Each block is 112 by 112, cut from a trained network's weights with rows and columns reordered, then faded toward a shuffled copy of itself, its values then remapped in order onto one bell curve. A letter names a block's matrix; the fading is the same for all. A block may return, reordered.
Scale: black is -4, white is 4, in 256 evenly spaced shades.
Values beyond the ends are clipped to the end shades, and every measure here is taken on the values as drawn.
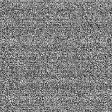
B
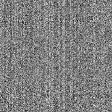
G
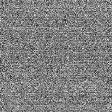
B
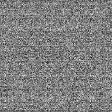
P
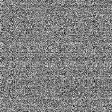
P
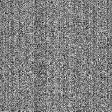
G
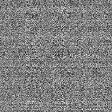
P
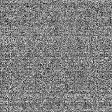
B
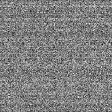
B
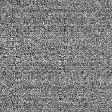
B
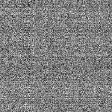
P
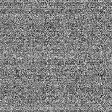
B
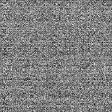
P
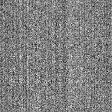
G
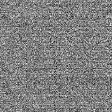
P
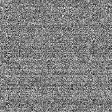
B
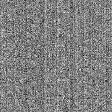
G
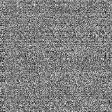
P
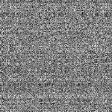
P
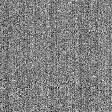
G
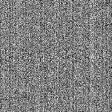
G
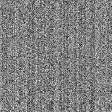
G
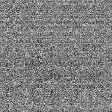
B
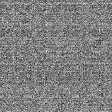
B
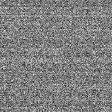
B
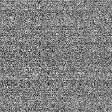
P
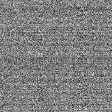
P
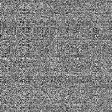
P
